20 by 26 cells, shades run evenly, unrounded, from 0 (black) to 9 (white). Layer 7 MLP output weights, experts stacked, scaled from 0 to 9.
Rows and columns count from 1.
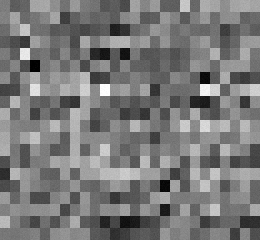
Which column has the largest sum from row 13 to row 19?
20
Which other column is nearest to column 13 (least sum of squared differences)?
12
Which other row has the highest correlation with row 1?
11
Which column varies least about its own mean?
5
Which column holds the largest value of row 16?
21
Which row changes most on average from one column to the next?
8
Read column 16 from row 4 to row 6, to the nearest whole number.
4 3 3
